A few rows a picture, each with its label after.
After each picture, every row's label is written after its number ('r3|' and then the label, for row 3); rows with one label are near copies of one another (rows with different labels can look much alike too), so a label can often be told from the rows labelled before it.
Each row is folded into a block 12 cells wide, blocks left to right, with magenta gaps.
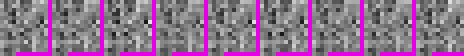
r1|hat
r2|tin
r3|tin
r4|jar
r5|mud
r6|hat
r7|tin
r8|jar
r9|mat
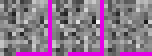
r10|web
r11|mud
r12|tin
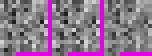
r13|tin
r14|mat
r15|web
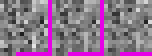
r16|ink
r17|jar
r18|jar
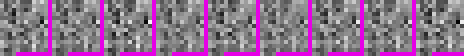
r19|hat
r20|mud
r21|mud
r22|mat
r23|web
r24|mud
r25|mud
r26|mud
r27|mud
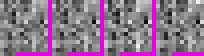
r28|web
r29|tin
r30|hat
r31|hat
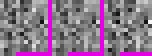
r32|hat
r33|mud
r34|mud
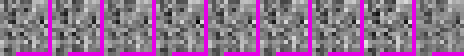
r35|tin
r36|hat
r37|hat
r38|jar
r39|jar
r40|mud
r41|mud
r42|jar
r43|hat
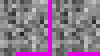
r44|web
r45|web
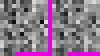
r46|tin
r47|jar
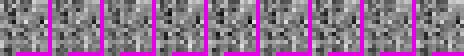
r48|jar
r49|web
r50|mat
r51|hat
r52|hat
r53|web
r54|hat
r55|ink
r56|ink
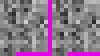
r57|jar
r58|jar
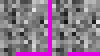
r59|mat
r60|tin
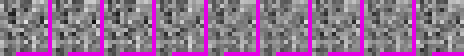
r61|mud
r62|tin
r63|web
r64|web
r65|jar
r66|mud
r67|tin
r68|jar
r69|ink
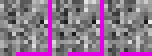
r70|mud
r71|tin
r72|mud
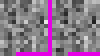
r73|mud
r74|hat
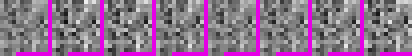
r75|hat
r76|mat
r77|ink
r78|hat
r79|hat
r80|hat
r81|mat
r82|ink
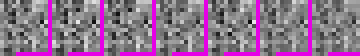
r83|tin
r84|ink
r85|web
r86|ink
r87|tin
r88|mat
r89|mud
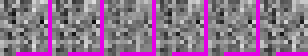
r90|hat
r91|tin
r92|ink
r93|tin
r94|tin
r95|ink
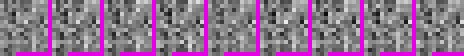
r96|web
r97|web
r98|mat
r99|mat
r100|tin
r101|web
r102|web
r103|jar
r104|mud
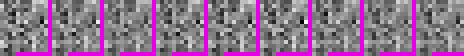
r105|ink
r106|mud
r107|ink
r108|tin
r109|ink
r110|mud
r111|web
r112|mat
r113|jar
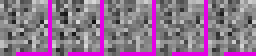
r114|ink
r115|jar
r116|ink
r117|ink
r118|hat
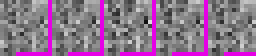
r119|ink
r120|mud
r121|mud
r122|jar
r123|ink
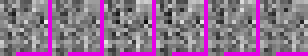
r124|mud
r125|mud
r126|ink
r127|jar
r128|mat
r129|jar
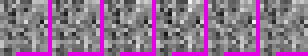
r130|jar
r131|web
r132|mat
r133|mat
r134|mud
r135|mat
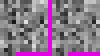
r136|ink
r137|jar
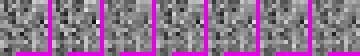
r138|jar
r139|mud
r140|ink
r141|jar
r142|web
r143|web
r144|mud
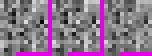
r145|hat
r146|ink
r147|ink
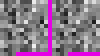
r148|mat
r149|mat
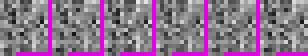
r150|hat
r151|jar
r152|mat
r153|mat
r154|ink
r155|tin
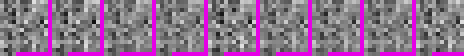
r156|mat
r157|ink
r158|mat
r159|ink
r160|tin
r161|jar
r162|jar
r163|tin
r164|mud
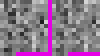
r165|jar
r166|mat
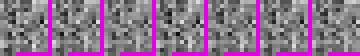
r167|ink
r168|jar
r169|web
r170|hat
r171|jar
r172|ink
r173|jar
